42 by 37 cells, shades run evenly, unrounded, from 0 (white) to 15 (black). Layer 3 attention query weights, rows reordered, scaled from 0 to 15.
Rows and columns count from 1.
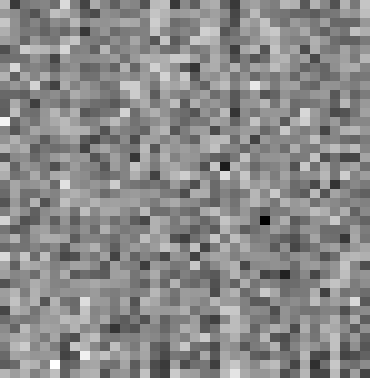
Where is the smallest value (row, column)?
41, 6
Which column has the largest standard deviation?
24
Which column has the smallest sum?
23
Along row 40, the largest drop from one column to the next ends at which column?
9
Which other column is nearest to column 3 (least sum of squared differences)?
5
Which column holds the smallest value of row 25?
1
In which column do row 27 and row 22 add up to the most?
19
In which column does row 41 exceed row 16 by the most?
32
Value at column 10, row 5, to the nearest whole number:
8
